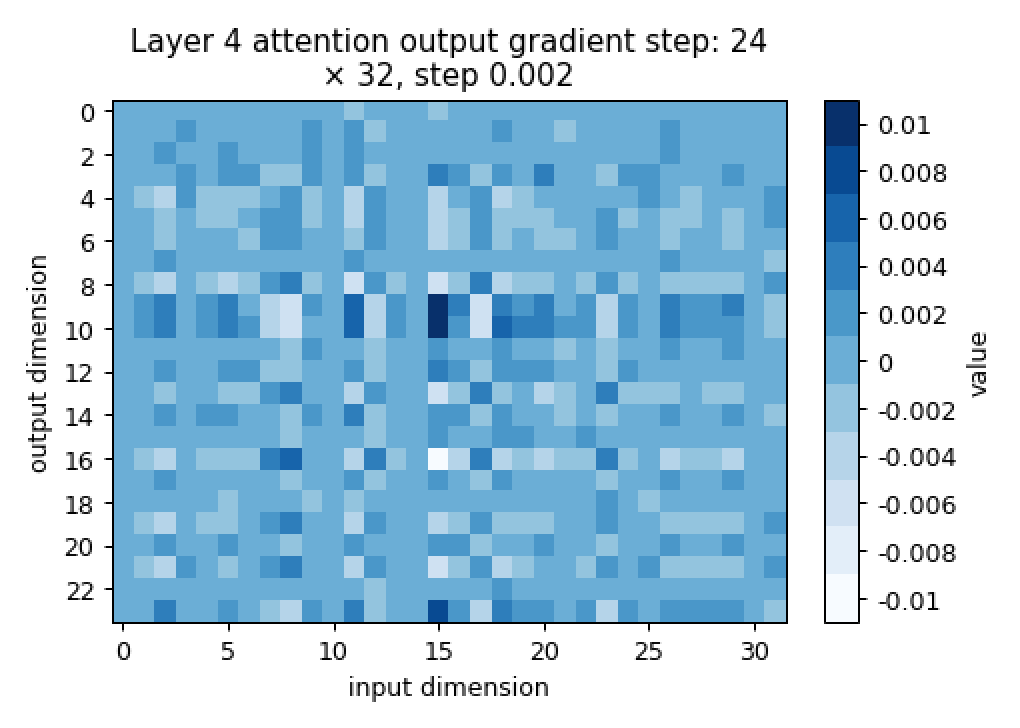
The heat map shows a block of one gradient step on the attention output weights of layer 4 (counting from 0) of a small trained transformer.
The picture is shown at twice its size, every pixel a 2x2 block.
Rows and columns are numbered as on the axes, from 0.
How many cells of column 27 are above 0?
3
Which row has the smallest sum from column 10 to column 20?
16
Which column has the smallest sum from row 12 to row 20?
15
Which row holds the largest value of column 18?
10
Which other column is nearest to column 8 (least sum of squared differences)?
17
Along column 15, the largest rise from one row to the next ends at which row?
9
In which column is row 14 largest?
11
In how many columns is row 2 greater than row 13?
15
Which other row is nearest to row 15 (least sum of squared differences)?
22
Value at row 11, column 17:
0
